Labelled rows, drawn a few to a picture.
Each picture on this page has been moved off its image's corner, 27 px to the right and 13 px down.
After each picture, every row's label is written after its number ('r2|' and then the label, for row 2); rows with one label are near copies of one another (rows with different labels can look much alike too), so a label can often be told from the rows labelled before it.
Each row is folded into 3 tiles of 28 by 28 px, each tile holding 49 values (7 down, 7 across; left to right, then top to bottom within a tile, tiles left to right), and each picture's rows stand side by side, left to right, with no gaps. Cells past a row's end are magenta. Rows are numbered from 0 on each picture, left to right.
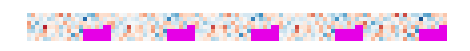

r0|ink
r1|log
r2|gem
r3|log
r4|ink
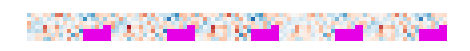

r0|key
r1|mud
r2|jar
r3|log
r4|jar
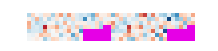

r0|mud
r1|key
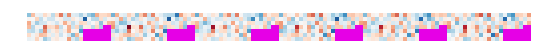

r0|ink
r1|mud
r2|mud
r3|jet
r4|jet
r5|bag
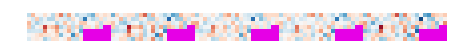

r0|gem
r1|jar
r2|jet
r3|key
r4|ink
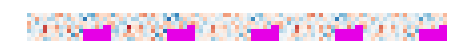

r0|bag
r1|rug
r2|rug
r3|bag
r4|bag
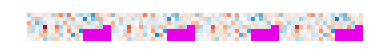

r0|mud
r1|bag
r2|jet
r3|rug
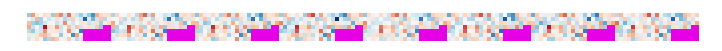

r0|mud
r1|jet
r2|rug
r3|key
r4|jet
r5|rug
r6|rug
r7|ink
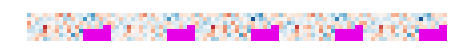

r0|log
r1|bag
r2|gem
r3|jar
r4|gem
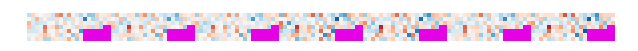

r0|key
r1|mud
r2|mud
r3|ink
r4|log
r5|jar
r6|log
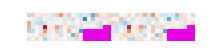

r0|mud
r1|mud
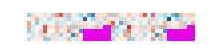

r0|bag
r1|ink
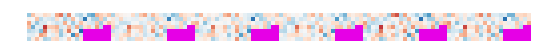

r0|log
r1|jar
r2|ink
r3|rug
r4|key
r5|ink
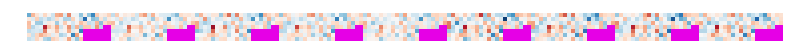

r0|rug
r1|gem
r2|mud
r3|rug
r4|ink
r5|ink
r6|jet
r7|jet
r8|gem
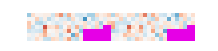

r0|jar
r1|mud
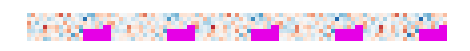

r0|ink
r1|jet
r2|mud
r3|key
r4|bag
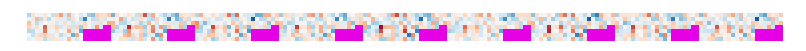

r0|bag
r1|jar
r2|ink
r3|rug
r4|jar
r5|jet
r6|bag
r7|jar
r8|gem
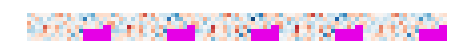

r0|jet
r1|jet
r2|bag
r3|bag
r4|gem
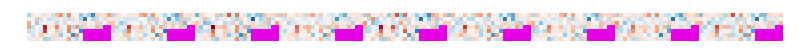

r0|bag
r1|log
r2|jar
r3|gem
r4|mud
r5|rug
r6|ink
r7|ink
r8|jar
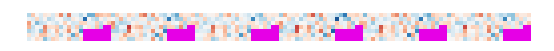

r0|ink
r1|key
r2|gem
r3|jet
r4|log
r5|jar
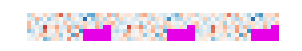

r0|bag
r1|gem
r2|bag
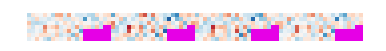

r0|key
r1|jet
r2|jar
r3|bag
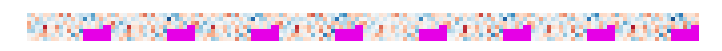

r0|mud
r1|ink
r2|ink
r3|log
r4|ink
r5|bag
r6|bag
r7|rug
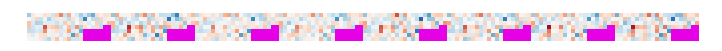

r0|jar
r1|gem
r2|key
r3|ink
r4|jet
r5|key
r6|mud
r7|jar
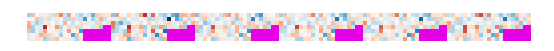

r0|mud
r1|ink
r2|rug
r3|rug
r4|key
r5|key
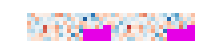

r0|gem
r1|rug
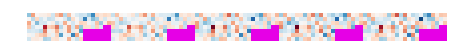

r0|gem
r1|gem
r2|mud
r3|mud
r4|gem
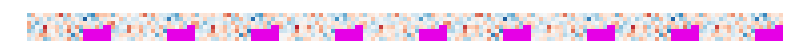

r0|ink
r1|jet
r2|log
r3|mud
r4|jar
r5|key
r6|jar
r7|rug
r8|rug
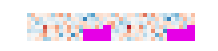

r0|gem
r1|mud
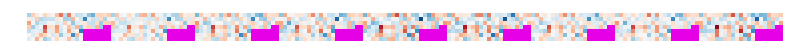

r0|log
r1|key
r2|jar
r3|ink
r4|jar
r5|gem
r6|gem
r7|ink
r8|jar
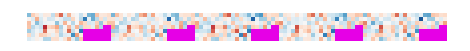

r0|rug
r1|rug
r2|key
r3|log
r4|ink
